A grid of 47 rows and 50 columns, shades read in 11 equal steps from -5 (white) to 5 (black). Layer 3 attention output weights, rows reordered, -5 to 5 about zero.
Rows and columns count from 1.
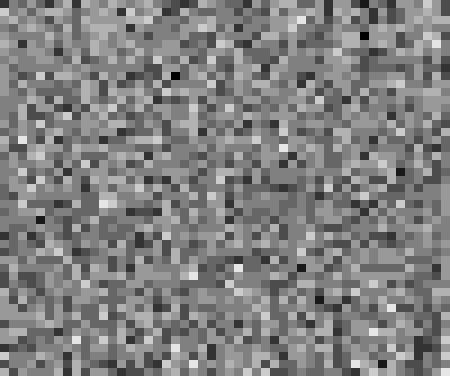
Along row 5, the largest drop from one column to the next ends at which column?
42
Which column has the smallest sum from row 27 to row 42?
50
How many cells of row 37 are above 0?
12
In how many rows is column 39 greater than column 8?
14
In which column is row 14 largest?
8
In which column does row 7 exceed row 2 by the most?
7
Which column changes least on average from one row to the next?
33
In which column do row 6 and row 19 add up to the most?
3
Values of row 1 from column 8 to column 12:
-2 3 -2 -1 0
